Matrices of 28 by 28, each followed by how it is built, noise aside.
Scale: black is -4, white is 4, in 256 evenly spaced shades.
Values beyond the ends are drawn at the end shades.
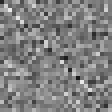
diagonal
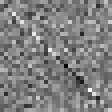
diagonal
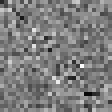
block diagonal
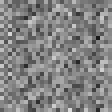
repeating rows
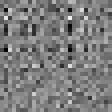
low rank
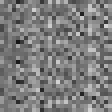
repeating rows
